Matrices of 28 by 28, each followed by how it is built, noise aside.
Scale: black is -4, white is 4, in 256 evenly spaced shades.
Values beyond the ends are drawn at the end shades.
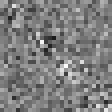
block diagonal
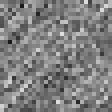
Hankel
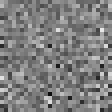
low rank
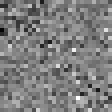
block diagonal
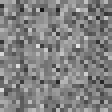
repeating rows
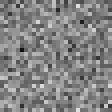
repeating rows
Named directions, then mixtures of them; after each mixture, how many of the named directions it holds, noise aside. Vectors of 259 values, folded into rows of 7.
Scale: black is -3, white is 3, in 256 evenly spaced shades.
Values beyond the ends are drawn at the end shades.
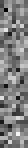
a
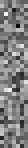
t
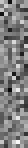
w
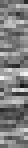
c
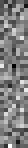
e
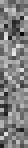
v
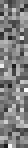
three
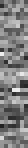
two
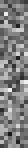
two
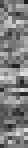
two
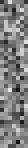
four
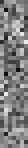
two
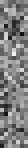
one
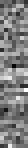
three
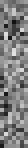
one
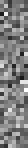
three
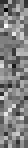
three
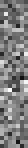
two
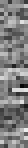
two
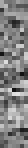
four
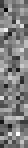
one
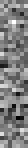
four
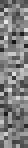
three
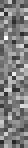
two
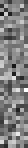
four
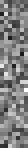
four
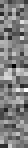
four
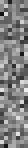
three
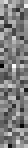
one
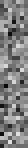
two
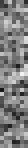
four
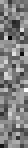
four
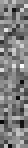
three
